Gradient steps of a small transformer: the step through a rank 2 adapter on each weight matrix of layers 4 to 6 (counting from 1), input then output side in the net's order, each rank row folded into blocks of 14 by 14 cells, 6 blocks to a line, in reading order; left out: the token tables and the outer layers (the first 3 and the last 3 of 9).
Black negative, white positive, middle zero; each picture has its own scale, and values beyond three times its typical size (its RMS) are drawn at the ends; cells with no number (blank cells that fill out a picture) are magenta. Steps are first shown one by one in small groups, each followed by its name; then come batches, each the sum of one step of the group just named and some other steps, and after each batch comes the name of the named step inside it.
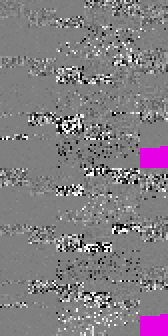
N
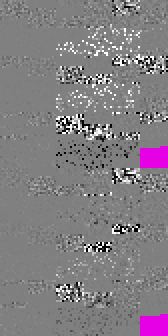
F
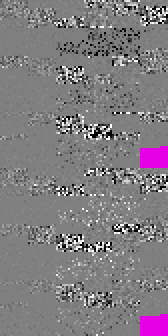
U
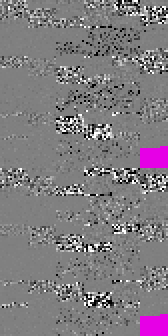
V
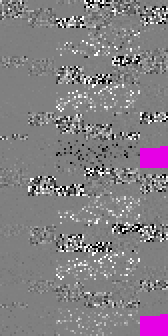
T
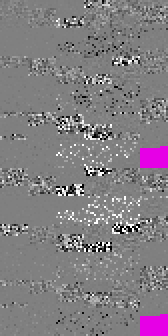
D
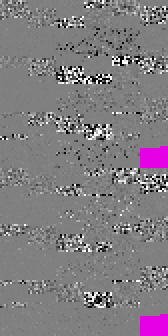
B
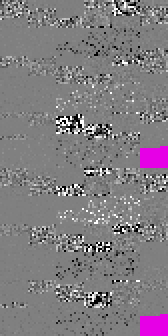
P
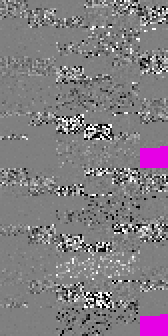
U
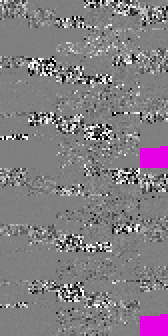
N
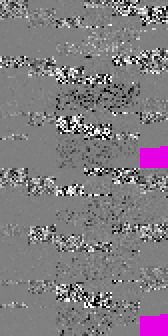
V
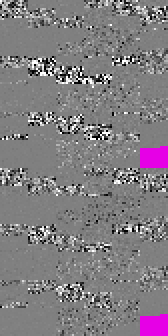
B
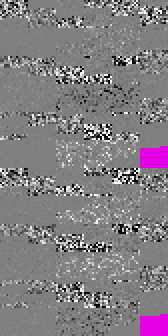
D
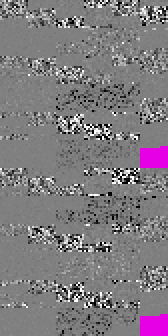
V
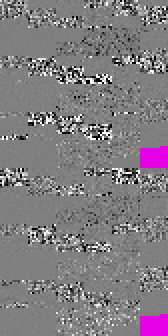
V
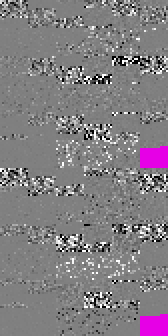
B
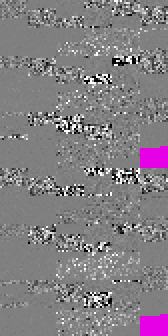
T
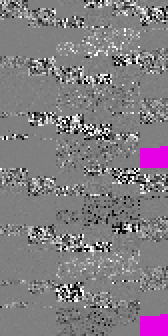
F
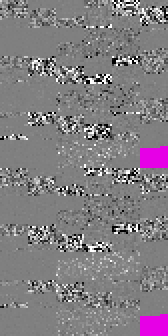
U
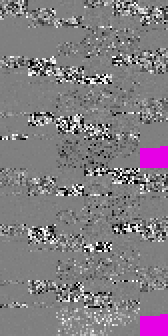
N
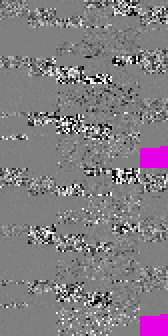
P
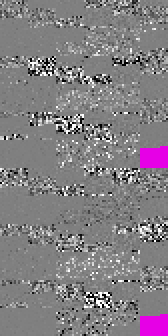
T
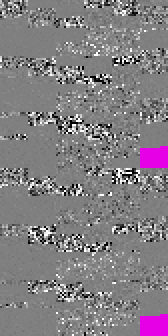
T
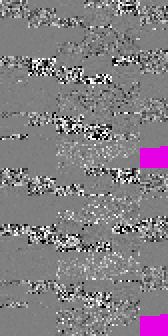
D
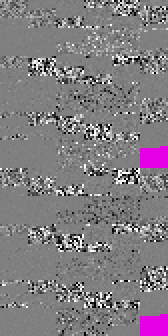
V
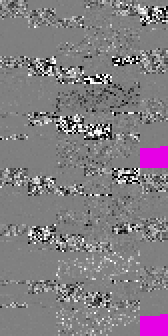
B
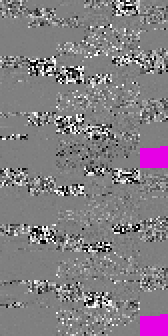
F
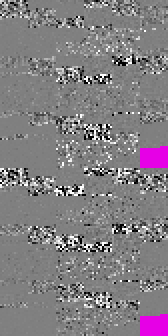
N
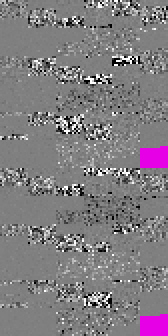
V
